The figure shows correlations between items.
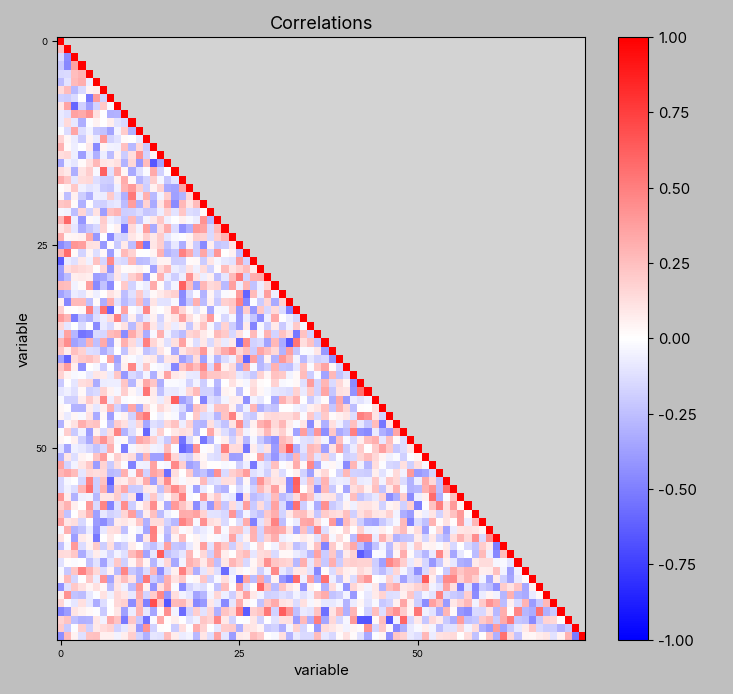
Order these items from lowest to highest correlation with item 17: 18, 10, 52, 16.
16, 10, 52, 18
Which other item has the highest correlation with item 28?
67
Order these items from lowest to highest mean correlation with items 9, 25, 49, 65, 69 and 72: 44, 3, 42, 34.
34, 44, 42, 3
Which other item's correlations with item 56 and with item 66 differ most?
71
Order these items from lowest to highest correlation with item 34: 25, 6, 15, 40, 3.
25, 3, 6, 15, 40
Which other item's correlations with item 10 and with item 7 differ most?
54
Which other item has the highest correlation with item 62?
73
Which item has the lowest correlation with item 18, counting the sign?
50
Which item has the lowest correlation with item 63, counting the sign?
42
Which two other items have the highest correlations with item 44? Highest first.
16, 6
